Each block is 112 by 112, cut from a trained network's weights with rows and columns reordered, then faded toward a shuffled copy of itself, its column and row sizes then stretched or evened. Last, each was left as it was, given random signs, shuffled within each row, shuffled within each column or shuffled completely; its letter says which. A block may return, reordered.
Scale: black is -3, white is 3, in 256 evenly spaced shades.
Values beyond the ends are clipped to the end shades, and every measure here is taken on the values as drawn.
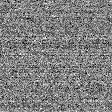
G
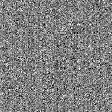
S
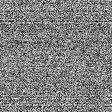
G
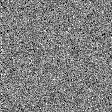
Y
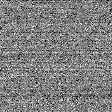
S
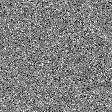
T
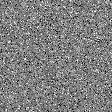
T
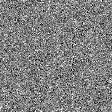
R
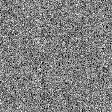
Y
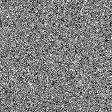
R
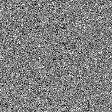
R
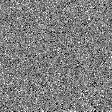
R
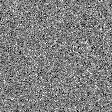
G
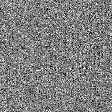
S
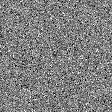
T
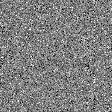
Y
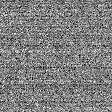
G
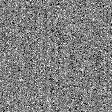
Y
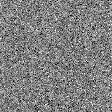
Y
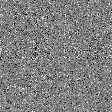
R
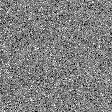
T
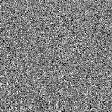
S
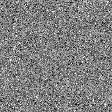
R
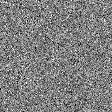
Y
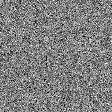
Y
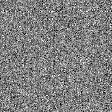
S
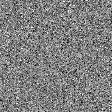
Y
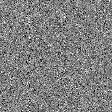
Y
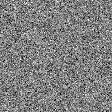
Y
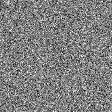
G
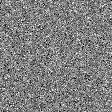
T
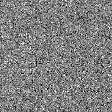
S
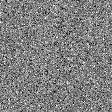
G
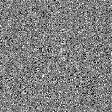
S
